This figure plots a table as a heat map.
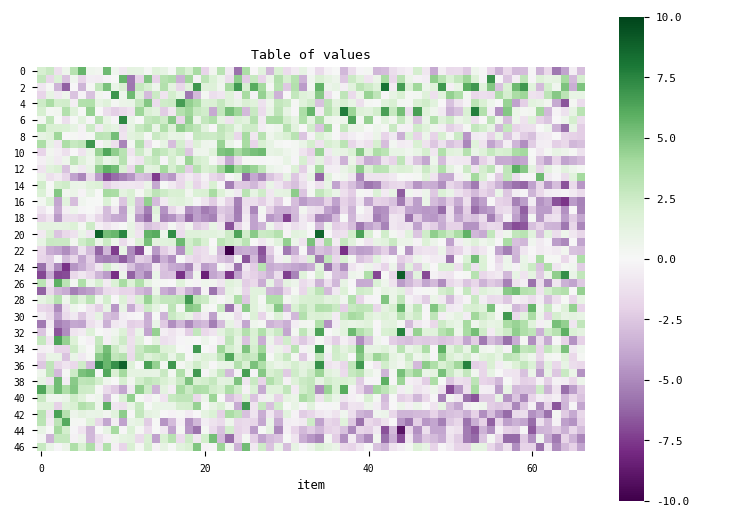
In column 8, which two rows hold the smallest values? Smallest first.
13, 23
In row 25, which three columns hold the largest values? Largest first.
44, 64, 63
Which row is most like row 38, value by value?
28
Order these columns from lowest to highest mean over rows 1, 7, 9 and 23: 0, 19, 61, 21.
21, 19, 61, 0
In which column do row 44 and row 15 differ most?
19
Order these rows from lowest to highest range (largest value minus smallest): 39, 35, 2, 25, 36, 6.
35, 6, 36, 39, 2, 25
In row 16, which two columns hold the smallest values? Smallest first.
64, 63
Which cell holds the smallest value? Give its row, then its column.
22, 23
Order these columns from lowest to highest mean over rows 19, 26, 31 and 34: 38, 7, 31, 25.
25, 38, 31, 7
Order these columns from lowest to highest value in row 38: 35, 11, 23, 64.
64, 11, 23, 35
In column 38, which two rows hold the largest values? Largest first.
6, 32
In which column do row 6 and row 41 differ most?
10
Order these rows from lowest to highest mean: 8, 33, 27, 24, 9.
24, 33, 27, 9, 8
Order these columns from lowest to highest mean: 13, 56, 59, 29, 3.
56, 59, 3, 29, 13
